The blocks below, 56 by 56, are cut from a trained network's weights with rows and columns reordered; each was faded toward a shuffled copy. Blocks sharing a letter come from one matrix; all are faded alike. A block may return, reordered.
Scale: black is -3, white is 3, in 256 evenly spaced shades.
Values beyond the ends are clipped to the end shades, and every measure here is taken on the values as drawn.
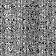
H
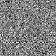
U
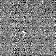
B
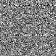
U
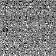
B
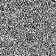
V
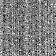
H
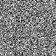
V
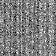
H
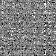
B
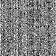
H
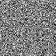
V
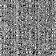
H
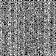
H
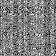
H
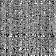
H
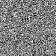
V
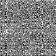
B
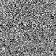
U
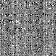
H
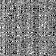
H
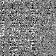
B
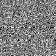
U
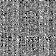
H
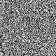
V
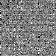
B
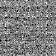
B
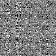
B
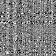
H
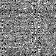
B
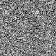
U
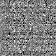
B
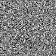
U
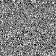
U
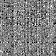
H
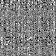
H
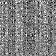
H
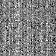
H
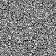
V
